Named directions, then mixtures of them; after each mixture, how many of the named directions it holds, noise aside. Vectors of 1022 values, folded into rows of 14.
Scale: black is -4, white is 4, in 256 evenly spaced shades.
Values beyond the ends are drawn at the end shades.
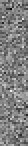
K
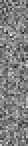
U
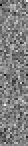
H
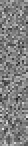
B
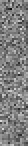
two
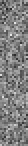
three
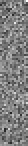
four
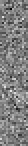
one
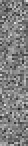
four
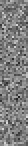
one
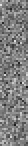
three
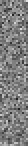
three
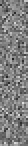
three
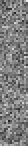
four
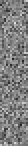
three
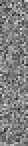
three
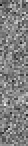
two
